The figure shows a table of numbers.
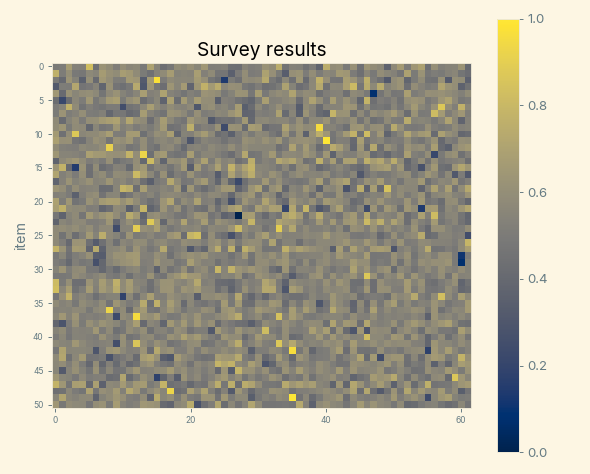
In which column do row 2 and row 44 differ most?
25
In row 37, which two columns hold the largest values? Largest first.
12, 33
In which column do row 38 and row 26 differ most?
61
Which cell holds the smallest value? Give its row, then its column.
22, 27
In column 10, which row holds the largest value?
18
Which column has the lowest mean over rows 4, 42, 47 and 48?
47
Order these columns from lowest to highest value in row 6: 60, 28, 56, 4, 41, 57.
28, 4, 41, 56, 60, 57
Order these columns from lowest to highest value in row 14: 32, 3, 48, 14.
32, 3, 48, 14
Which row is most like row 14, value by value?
23
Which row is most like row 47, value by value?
27
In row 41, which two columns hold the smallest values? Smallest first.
9, 55
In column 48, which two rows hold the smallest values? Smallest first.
43, 48
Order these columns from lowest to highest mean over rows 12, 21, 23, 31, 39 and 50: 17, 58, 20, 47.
58, 17, 20, 47
